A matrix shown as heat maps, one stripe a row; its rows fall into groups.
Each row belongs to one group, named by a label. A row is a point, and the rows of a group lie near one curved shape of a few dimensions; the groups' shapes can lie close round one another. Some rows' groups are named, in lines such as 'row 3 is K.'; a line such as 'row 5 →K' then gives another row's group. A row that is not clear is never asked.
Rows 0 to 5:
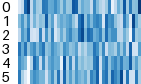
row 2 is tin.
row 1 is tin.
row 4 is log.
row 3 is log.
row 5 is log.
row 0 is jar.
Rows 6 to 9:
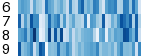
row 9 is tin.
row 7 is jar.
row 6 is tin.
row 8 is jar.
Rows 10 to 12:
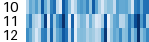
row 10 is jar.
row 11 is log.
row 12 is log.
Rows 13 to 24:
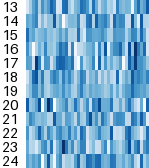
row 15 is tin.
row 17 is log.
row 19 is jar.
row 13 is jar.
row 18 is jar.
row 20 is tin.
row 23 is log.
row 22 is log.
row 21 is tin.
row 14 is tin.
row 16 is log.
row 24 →tin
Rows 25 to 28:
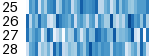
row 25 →jar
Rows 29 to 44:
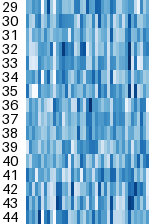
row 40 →jar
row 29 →tin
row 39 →jar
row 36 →tin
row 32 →log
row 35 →log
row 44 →tin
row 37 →tin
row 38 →tin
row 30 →log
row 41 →log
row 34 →tin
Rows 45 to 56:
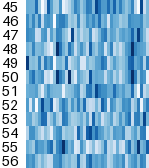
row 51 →tin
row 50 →jar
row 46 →tin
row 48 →jar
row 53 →jar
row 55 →log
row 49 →tin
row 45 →tin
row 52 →log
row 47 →log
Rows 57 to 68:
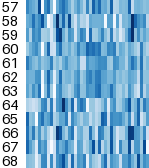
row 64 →log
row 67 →jar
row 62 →tin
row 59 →jar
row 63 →tin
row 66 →jar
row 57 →tin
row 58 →jar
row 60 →tin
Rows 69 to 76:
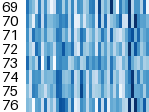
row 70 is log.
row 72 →log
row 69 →jar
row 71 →jar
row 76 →log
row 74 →jar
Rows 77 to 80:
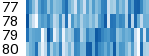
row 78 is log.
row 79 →tin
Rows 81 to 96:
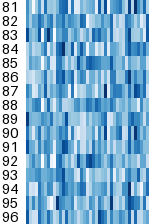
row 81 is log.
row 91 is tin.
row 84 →log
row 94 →log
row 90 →log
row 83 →tin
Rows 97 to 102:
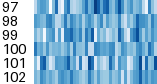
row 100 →tin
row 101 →jar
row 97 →tin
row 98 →jar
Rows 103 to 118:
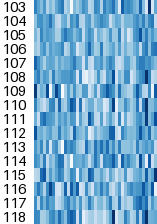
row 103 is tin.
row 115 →jar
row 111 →jar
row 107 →tin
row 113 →tin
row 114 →tin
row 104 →jar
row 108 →log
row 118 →log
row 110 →log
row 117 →jar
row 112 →tin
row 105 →jar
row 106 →jar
